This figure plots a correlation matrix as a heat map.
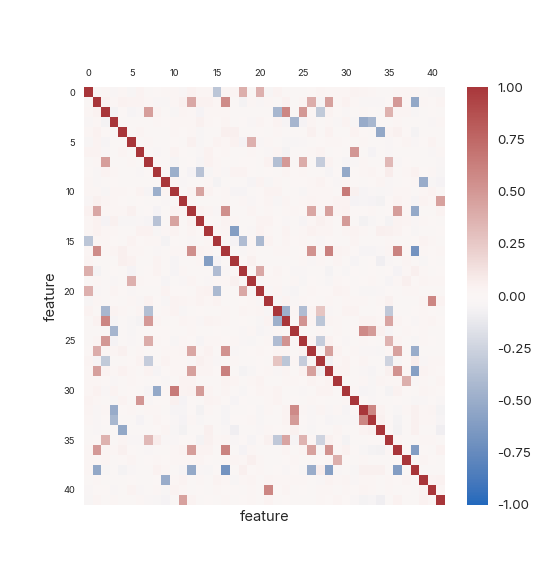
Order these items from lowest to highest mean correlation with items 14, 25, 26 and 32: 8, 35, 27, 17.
17, 27, 8, 35
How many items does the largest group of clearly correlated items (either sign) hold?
7
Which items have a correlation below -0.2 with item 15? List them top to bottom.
0, 18, 20
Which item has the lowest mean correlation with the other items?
38
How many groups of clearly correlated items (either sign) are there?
13
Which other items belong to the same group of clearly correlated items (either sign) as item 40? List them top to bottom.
21
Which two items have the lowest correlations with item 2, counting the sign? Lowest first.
22, 27
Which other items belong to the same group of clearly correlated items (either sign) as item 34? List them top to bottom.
4
